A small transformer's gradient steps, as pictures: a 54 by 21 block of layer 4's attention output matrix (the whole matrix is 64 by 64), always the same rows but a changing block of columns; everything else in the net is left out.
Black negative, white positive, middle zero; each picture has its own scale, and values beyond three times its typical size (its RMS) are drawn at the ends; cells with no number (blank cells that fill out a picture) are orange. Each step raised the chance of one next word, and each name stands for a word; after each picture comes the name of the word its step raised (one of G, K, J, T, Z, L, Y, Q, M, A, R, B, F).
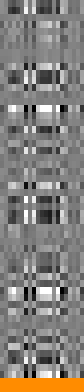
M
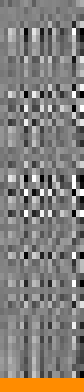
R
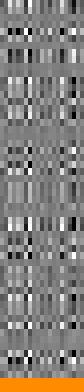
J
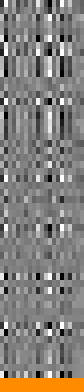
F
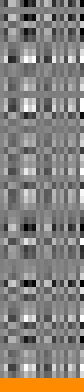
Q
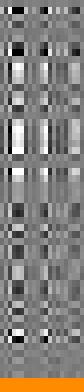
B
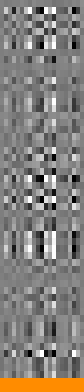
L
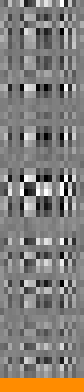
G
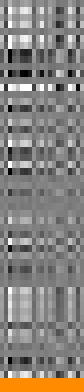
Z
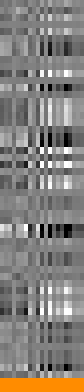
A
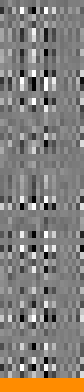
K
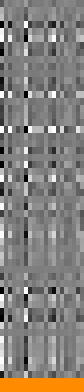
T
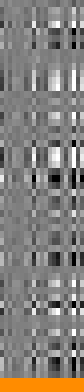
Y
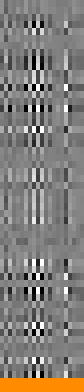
M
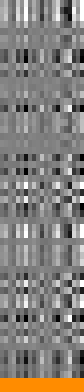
Q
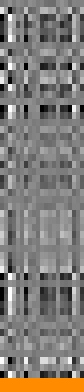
M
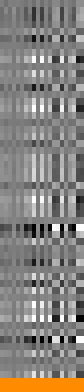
Q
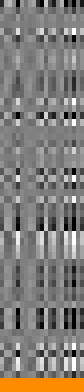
J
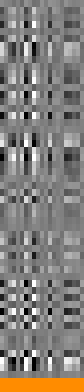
Y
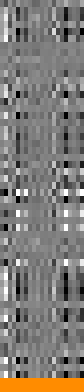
R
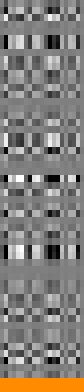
L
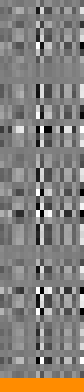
T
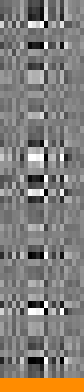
Y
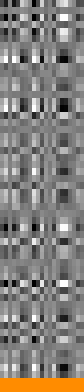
Q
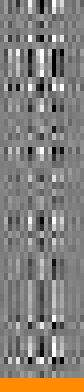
Z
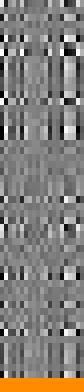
F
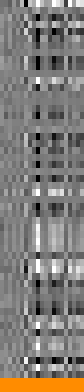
G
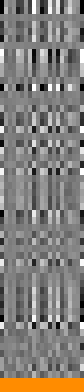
Z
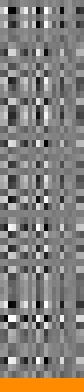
K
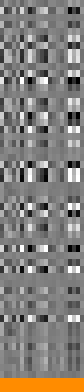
K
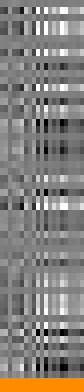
B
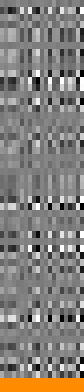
K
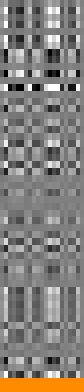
Z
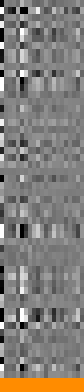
A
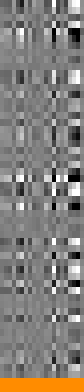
G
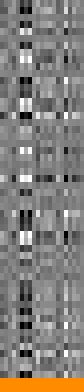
J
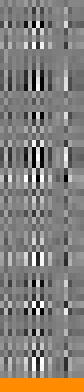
Y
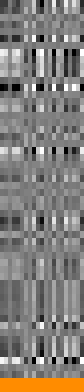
Z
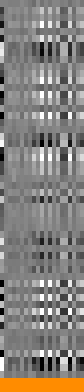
Y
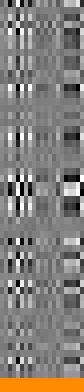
G
